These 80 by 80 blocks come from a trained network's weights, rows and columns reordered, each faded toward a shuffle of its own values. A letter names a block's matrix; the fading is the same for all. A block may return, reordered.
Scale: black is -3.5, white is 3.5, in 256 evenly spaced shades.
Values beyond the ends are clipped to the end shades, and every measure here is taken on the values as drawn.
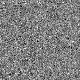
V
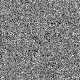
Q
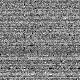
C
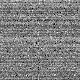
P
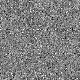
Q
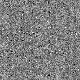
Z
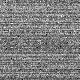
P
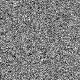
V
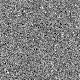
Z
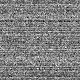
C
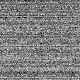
C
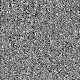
Z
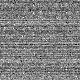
C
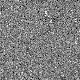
Z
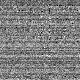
P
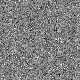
V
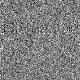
V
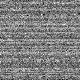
P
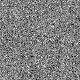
Z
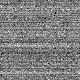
C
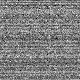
P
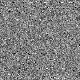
Q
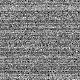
P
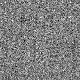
V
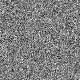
V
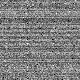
P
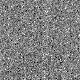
Z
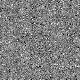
Z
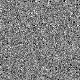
Q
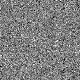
V
